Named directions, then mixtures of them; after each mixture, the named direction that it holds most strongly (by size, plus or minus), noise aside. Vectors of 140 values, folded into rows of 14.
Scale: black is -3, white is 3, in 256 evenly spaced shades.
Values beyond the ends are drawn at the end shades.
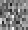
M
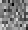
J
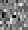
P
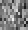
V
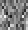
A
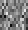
A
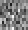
M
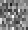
M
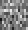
M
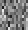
A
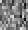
V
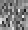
M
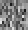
M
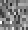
M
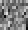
A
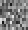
M
